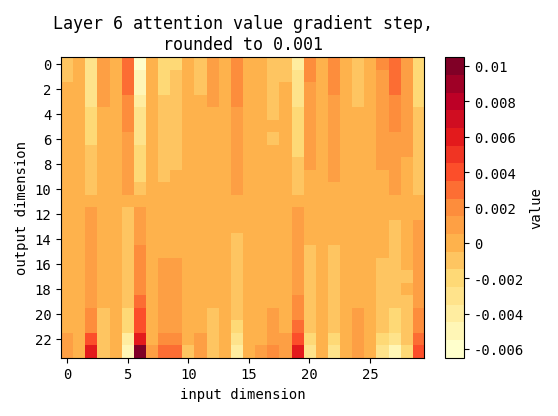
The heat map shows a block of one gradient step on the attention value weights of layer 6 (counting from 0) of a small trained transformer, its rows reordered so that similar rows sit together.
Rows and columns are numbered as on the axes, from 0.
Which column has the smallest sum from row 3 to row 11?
6
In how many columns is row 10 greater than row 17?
7
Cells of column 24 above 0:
4
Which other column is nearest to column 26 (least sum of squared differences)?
20
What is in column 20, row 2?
0.001
